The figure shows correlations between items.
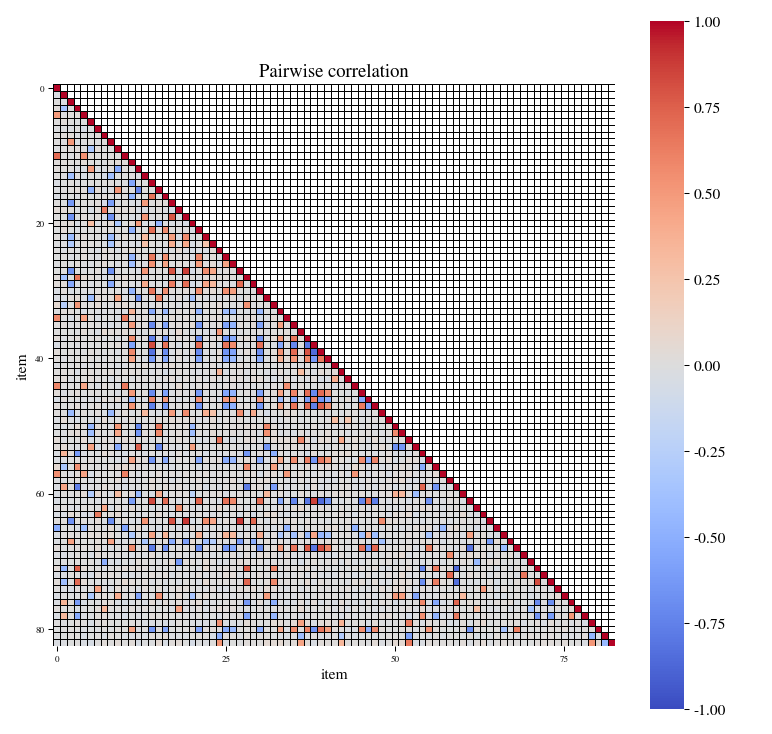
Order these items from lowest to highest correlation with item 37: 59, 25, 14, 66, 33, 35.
14, 25, 66, 59, 33, 35
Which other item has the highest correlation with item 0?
10
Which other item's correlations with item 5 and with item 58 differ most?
72
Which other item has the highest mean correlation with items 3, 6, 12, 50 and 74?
63
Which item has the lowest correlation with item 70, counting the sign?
18
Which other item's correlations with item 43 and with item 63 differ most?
6
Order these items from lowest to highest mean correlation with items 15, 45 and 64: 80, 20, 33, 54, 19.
20, 54, 33, 80, 19
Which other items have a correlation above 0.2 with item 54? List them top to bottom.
1, 59, 76, 78
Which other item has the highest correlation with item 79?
52
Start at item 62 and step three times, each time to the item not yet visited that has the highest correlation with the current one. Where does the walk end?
77
